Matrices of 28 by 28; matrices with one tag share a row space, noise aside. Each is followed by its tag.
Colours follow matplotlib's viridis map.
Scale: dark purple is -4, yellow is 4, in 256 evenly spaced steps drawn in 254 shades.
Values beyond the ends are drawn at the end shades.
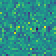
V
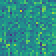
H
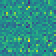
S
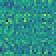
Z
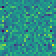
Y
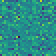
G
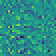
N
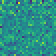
G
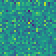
V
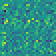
Y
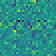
V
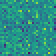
S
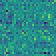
Z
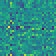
N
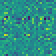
Y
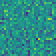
Y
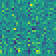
V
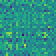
Z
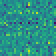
S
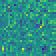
H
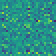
Y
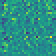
Y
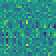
S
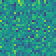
V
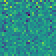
Y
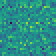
H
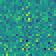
S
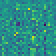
V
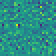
G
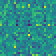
V
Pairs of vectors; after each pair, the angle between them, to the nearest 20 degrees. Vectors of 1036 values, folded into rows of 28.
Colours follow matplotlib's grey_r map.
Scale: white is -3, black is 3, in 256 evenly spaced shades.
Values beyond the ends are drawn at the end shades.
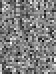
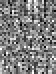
60 degrees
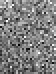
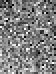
160 degrees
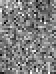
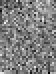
160 degrees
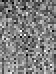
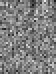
80 degrees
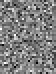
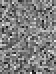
120 degrees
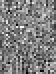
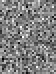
60 degrees
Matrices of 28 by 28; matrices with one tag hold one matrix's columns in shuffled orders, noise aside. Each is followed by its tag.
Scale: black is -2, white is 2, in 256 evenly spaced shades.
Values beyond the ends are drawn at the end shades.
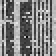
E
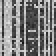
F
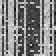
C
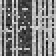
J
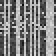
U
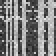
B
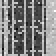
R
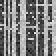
U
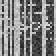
U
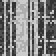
E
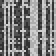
F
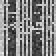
U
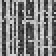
E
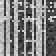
B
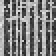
B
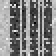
F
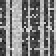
J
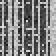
C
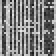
R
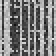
F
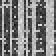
F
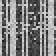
U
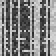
F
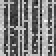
C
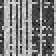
C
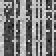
B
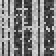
J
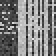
U
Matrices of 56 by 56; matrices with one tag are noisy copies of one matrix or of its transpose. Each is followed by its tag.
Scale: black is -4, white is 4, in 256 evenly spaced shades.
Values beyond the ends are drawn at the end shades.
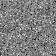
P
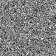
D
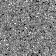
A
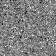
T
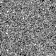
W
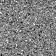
P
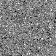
D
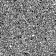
T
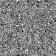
D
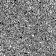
T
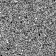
P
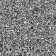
D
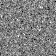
P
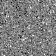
T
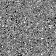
D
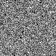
T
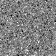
D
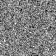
A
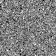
W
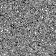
T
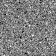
T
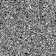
T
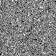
P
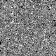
W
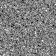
T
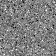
T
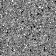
P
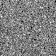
P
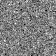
A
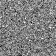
D
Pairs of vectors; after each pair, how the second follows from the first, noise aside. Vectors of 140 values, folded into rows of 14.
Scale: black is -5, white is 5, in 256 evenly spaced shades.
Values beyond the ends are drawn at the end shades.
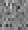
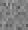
shrunk.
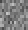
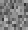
reversed, negated.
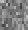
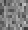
reversed, negated.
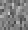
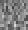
reversed.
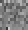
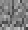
reversed.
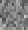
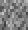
reversed.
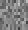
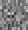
reversed, negated.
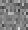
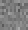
shrunk.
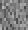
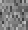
reversed.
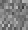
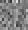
wrapped around, negated.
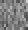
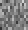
reversed, negated.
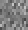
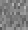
shrunk.
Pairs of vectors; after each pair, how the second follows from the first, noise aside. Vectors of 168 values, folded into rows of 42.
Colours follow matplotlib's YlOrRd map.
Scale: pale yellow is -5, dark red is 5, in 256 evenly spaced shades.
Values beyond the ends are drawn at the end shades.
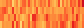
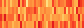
wrapped around.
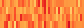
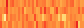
wrapped around, negated, partly zeroed.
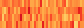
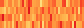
sign-scrambled.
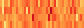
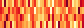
wrapped around, negated, scaled up.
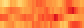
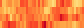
wrapped around.
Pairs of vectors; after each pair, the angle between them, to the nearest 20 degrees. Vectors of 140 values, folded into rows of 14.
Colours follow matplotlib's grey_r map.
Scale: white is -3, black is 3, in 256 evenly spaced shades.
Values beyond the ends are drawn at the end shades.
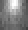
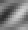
100 degrees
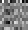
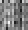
140 degrees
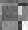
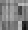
160 degrees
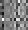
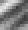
100 degrees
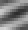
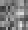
120 degrees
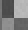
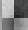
160 degrees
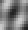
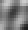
20 degrees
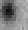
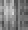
140 degrees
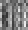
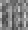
20 degrees
